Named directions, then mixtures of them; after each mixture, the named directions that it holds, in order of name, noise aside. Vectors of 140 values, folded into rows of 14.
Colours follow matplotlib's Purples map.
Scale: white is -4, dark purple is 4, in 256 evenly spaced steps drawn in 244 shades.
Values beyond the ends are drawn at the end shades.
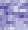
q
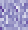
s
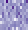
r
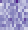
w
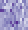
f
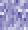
q, s, w.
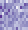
q, r, s.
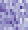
f, q, r.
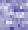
q.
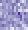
q, r, w.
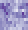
q, w.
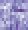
f, q.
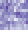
q, r.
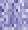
f, s, w.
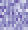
q, s, w.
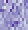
f, r.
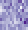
f, r, w.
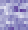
q.
